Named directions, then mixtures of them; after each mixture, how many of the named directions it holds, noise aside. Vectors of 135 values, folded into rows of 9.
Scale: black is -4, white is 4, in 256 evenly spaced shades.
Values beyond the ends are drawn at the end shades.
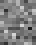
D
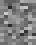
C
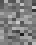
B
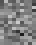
one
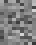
one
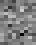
three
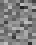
three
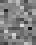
one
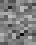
three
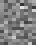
three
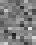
one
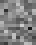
one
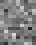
one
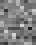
one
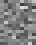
three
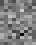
three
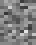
one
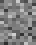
two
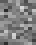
two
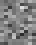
two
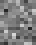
one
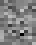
two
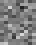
two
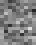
three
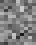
three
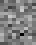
three
